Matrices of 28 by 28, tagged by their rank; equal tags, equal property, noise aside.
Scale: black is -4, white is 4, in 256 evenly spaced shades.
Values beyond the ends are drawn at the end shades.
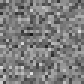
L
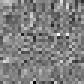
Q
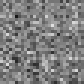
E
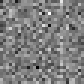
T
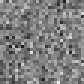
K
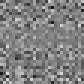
Q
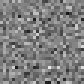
K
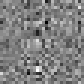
E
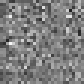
L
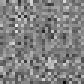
T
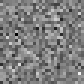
K
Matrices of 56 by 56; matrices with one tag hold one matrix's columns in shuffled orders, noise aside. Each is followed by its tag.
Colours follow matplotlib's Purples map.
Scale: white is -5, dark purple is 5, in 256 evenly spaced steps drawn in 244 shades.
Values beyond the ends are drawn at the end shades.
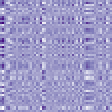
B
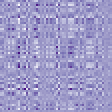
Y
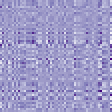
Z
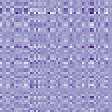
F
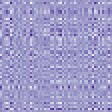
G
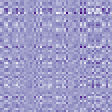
F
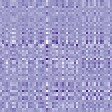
Z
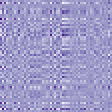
G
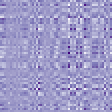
Y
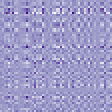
F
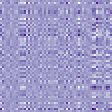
G
